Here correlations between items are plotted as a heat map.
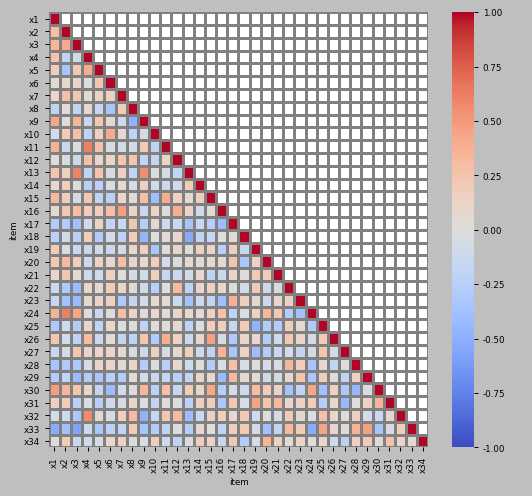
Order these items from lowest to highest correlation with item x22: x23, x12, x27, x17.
x27, x17, x23, x12
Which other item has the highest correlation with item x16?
x7
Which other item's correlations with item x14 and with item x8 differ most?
x9
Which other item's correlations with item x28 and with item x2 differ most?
x24
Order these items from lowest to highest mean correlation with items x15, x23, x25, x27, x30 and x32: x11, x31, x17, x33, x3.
x3, x17, x31, x33, x11
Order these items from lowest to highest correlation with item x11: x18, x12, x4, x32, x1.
x18, x12, x32, x1, x4
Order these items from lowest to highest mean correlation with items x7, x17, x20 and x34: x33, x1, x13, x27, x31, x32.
x27, x33, x13, x1, x32, x31
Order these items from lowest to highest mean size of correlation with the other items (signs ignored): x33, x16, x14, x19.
x14, x19, x16, x33
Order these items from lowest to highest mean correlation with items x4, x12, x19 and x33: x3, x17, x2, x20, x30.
x3, x2, x20, x30, x17
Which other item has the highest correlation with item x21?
x31
